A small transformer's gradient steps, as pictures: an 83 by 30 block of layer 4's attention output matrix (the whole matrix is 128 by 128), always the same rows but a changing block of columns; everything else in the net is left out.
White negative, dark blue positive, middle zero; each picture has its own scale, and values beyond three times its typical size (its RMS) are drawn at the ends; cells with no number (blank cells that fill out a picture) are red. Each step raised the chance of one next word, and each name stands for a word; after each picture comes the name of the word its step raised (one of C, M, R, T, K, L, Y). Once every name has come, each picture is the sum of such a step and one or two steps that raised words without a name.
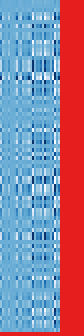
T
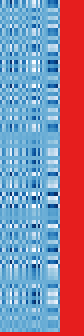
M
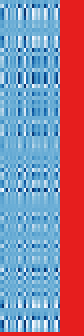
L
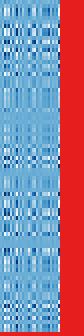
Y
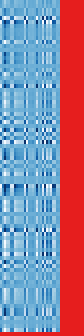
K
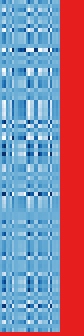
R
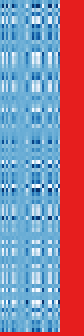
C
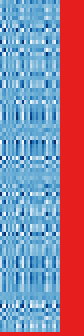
Y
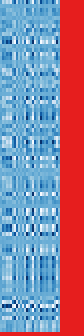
Y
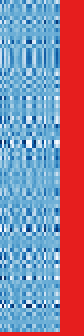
K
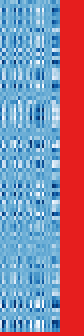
L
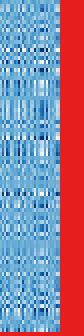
R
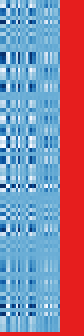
C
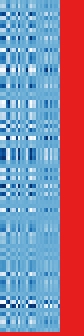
R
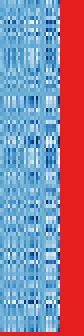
K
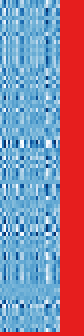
K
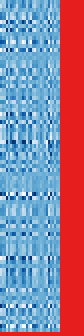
R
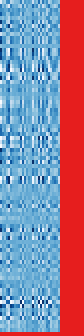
T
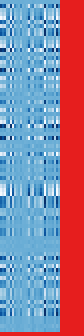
R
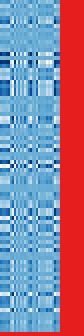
C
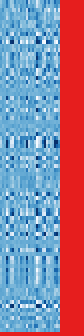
Y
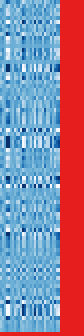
T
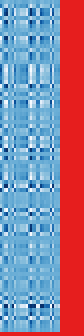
L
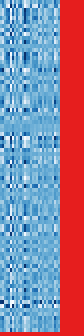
C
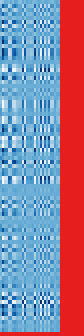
T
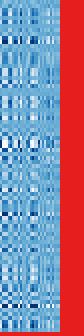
L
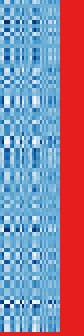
K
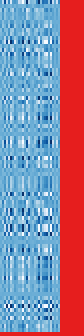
Y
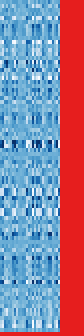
T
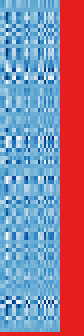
T
